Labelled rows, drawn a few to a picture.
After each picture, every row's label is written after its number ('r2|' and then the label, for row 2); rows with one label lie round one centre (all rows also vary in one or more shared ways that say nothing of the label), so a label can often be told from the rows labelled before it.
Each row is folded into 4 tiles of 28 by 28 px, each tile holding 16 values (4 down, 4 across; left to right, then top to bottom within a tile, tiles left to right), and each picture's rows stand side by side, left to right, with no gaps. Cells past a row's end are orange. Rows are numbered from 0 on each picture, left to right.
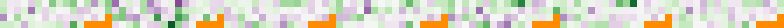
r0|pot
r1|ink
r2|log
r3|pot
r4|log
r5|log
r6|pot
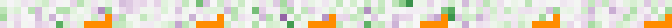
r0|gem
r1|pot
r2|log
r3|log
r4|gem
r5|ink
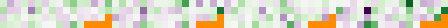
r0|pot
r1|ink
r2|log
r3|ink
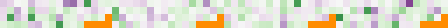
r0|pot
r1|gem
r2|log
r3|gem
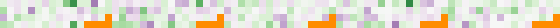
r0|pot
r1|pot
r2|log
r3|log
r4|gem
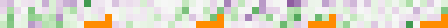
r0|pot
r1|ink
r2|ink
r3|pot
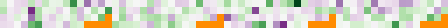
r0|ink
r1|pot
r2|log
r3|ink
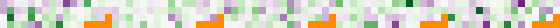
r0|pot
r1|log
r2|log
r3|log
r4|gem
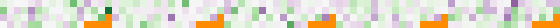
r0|ink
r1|log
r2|log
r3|log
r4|ink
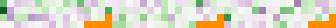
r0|gem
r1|pot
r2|gem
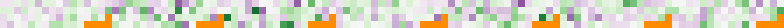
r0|ink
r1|log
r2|gem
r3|log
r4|ink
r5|gem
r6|ink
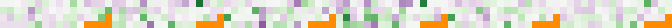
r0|ink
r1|pot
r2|gem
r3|pot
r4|gem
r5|pot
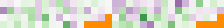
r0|log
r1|pot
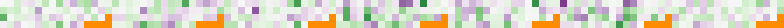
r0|gem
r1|log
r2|pot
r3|pot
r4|pot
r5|ink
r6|pot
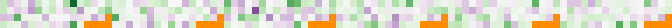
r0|pot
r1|gem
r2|pot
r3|log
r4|pot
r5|pot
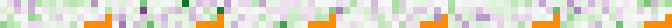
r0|pot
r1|ink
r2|ink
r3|log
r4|gem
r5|pot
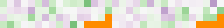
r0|pot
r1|ink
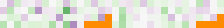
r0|log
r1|pot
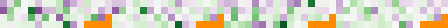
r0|log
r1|log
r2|pot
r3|log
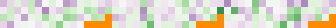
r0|ink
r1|ink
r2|ink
